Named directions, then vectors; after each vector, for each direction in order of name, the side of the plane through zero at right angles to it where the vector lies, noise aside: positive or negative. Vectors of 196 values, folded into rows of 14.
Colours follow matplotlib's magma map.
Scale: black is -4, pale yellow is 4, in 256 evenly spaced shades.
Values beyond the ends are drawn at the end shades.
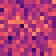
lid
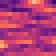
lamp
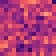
positive, negative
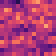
positive, positive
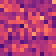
negative, positive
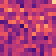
negative, positive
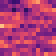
positive, positive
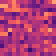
negative, positive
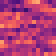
positive, positive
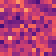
negative, negative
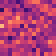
positive, positive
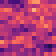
positive, positive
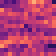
positive, negative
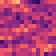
negative, negative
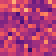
negative, negative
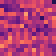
positive, negative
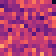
positive, negative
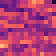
positive, negative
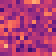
positive, positive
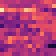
negative, negative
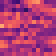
positive, positive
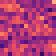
negative, positive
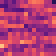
positive, negative
